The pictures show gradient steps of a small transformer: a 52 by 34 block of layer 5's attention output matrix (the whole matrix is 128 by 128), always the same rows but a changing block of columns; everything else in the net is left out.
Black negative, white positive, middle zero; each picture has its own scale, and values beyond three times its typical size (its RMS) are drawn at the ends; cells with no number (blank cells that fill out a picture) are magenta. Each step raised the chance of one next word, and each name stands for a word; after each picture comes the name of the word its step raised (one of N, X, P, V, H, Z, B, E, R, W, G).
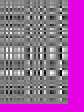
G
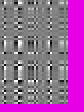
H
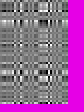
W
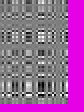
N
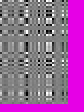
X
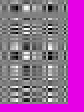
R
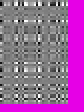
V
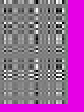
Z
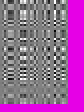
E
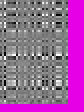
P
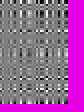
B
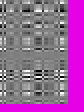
Z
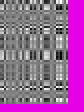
R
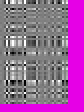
H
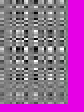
E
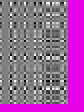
P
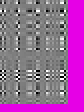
Z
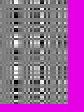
H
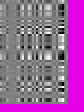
R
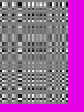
V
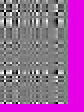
W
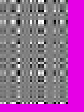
W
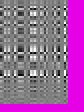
G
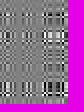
N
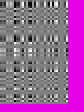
V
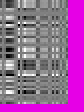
G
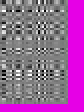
Z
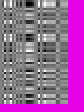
V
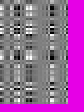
R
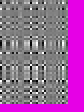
H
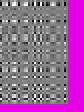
V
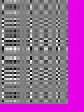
E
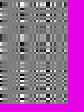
V
